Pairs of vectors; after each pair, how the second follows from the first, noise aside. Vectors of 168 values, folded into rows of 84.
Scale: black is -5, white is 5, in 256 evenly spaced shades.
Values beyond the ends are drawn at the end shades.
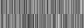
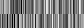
wrapped around, scaled up.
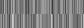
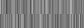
reversed, shrunk.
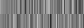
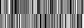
wrapped around, scaled up.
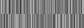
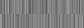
reversed, shrunk.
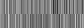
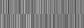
reversed, negated, shrunk.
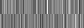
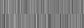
reversed, shrunk.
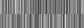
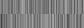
wrapped around, negated, shrunk.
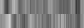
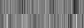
reversed, negated, partly zeroed.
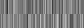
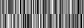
wrapped around, negated, scaled up.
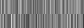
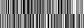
wrapped around, negated, scaled up.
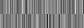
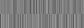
reversed, shrunk.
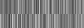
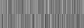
reversed, shrunk.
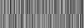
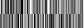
wrapped around, scaled up.
